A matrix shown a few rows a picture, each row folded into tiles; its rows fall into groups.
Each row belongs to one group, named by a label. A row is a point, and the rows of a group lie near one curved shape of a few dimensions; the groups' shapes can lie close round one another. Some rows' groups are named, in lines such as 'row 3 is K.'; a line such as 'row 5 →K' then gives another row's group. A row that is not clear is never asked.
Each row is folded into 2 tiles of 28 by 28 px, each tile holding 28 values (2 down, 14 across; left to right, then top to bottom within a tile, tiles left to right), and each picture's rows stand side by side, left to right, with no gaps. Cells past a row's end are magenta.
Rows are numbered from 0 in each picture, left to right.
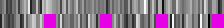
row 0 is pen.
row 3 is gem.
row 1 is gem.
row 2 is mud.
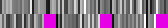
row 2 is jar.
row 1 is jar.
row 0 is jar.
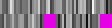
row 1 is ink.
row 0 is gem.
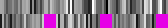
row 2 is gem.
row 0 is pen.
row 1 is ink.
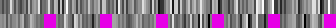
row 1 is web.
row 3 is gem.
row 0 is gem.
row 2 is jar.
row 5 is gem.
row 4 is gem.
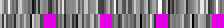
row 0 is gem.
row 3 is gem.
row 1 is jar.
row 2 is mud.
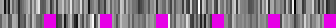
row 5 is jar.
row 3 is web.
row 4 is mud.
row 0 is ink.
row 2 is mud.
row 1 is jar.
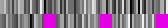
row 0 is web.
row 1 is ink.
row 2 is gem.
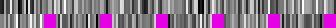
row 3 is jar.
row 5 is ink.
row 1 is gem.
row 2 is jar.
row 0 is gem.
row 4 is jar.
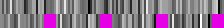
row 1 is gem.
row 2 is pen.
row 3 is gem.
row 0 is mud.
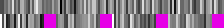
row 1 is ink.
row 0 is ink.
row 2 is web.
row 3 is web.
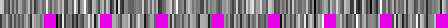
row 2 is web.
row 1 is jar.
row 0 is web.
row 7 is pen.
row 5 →pen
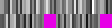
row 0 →ink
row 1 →ink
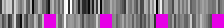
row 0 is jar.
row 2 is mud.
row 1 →mud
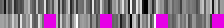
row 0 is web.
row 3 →mud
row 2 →jar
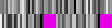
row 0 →ink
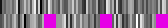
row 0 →gem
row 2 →pen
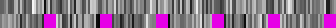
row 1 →ink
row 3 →jar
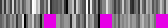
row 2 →gem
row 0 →gem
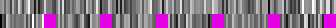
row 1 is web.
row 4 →mud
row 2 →ink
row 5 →mud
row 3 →ink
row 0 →jar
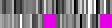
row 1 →gem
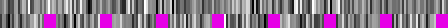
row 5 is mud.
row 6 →web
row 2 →mud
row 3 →web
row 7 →pen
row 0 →pen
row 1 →jar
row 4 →ink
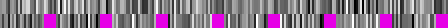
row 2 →jar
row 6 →gem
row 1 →gem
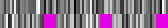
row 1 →gem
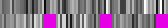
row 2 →mud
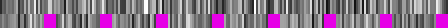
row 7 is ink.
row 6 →gem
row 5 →web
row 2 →mud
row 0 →gem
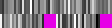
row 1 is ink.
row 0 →web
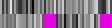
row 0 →gem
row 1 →jar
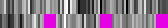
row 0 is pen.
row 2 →jar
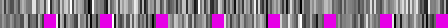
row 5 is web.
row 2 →ink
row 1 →ink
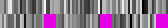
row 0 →jar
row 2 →jar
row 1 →mud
